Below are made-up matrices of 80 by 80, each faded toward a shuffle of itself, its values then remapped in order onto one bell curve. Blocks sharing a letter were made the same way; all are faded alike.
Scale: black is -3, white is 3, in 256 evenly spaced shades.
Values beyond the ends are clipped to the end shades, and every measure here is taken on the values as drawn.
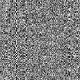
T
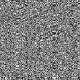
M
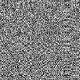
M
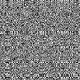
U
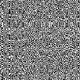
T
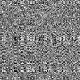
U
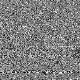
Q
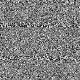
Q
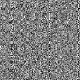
T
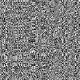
T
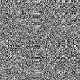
M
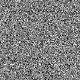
Q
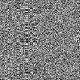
M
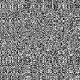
M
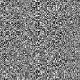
T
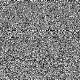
Q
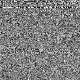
Q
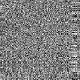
M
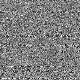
Q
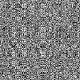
M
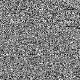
Q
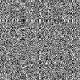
M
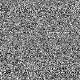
Q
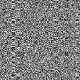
M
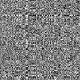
U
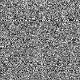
Q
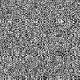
M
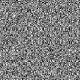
M
